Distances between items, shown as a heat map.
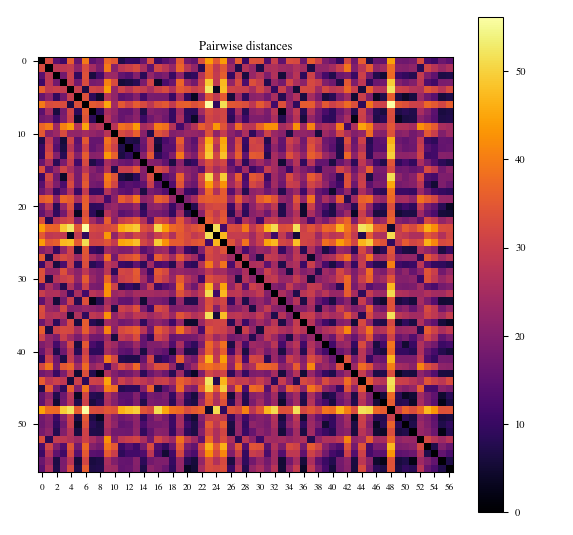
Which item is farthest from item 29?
45
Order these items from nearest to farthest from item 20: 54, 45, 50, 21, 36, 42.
36, 21, 50, 54, 42, 45
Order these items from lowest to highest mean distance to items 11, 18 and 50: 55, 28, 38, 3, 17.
28, 55, 3, 17, 38
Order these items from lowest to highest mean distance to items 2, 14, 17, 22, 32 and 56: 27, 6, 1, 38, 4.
38, 1, 27, 4, 6
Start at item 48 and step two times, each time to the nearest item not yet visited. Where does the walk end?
25
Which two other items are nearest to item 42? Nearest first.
19, 9
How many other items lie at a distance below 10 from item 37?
4
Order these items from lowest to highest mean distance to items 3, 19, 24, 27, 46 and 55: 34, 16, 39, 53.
39, 34, 16, 53
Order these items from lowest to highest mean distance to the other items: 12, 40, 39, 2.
40, 2, 39, 12
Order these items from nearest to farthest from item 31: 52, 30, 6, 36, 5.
5, 36, 52, 30, 6
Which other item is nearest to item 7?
33
